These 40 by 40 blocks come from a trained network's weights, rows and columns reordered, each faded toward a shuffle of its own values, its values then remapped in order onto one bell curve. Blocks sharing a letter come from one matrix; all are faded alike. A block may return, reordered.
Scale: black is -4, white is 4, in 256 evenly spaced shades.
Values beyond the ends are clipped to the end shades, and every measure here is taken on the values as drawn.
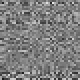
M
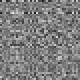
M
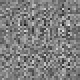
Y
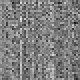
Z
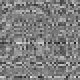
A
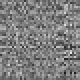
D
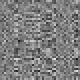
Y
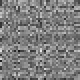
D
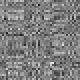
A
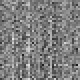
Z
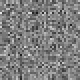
Z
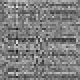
D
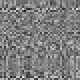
M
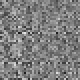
Z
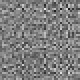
Y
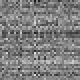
D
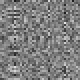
Y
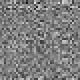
M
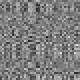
A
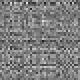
D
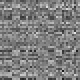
D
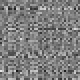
A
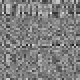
M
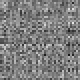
D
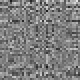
Y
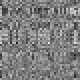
Y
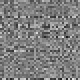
M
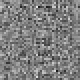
Z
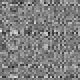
M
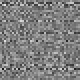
M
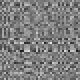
A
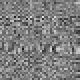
M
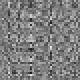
Y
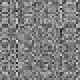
Y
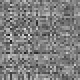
D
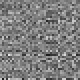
M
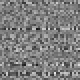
M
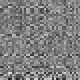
A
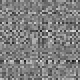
A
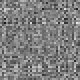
Z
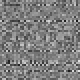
M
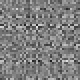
A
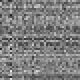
D
